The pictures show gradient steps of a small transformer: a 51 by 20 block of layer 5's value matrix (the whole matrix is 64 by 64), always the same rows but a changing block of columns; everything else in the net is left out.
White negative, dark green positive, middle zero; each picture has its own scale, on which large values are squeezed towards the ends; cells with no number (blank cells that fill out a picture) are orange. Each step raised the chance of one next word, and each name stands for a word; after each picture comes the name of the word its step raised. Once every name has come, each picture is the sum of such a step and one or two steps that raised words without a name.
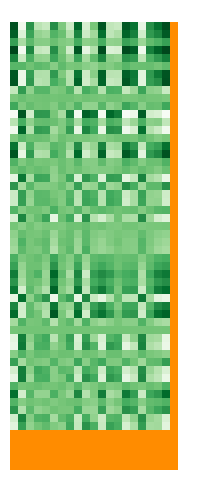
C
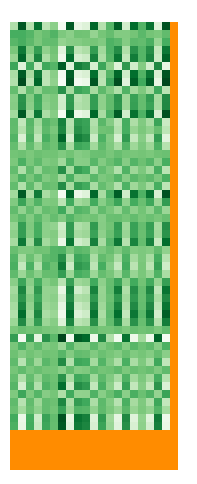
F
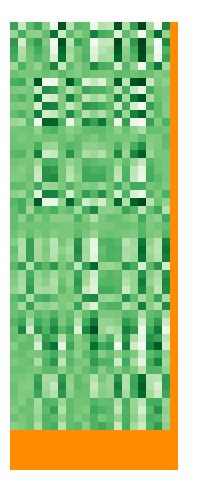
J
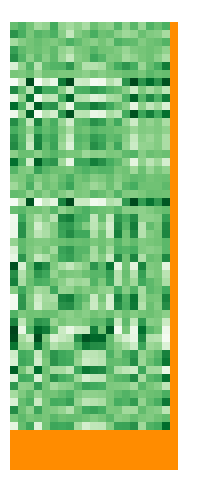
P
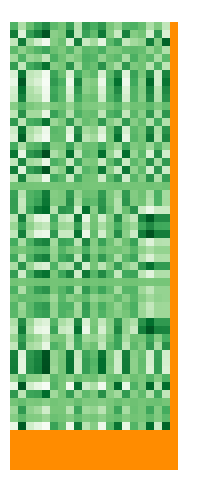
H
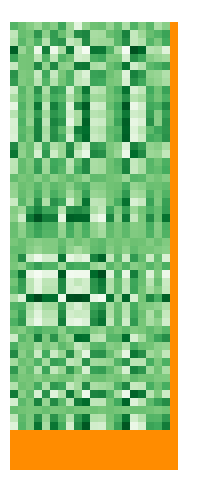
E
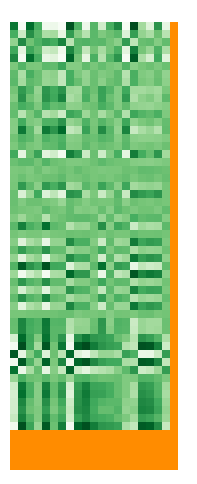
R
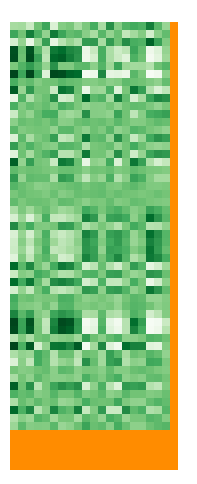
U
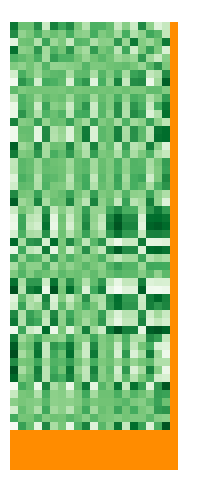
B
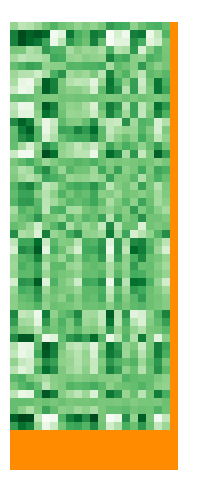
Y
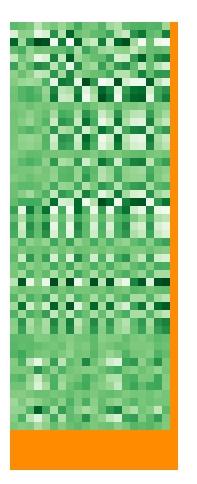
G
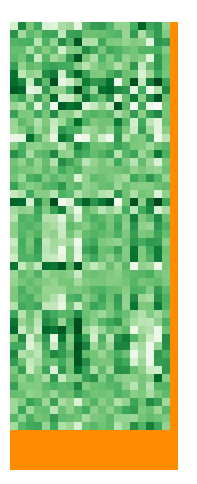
P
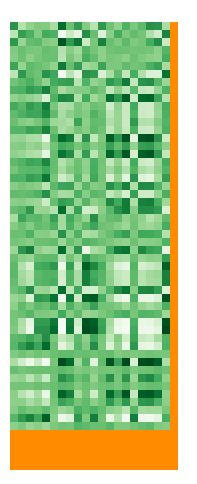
U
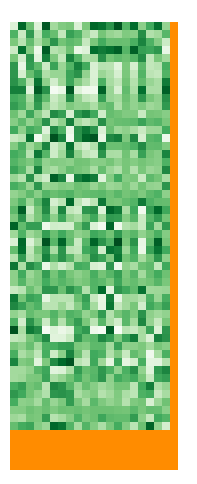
B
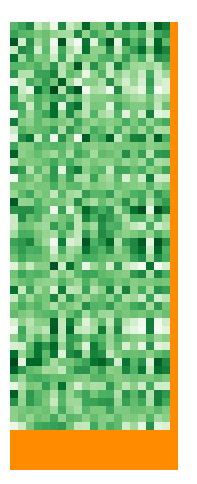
H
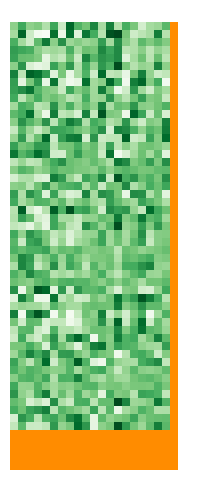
F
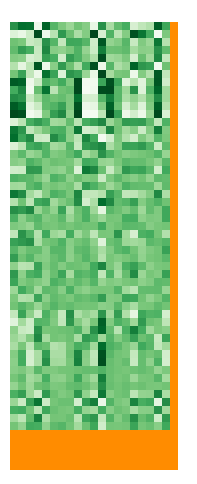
F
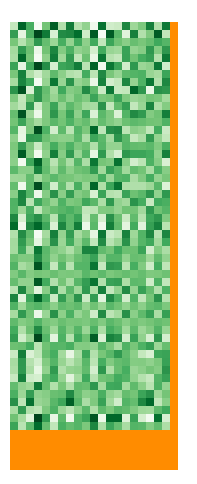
Y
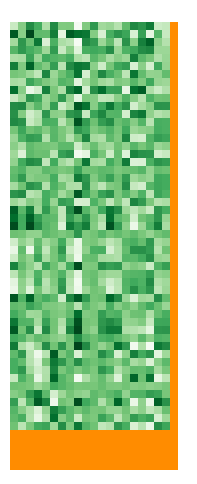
J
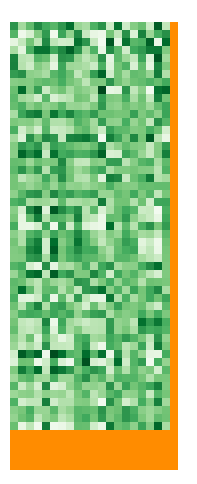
R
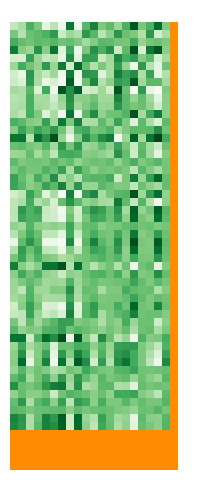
F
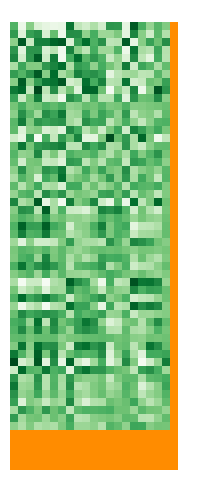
G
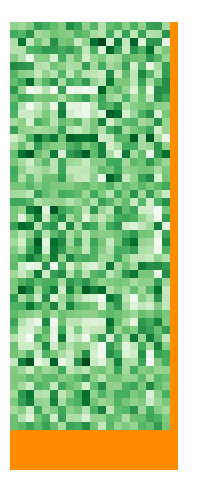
P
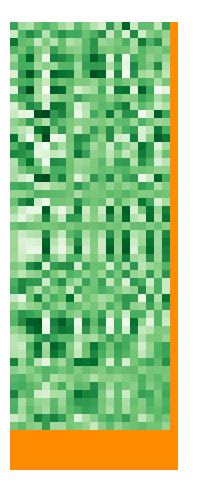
U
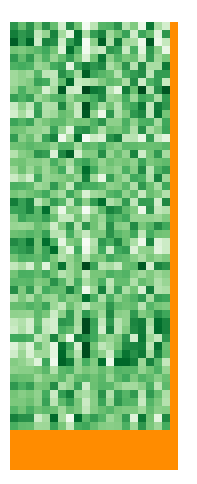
Y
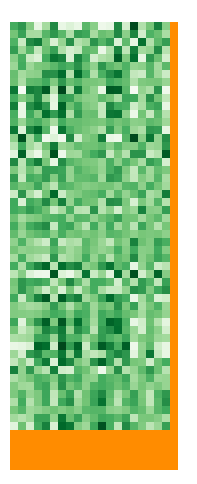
R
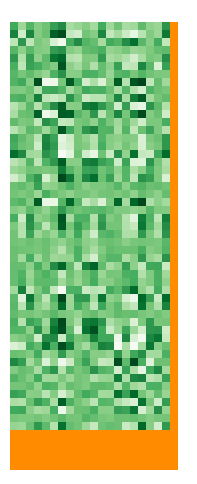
P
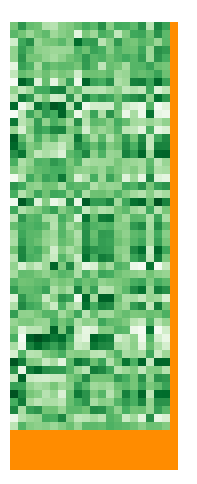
P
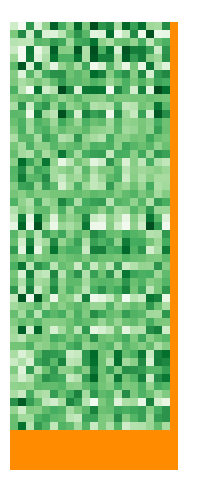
E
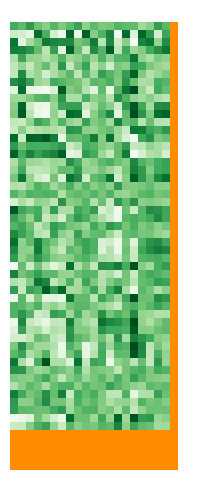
Y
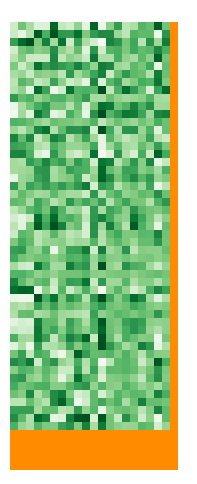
Y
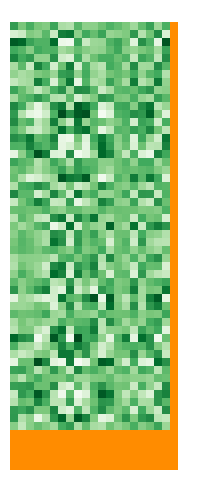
P
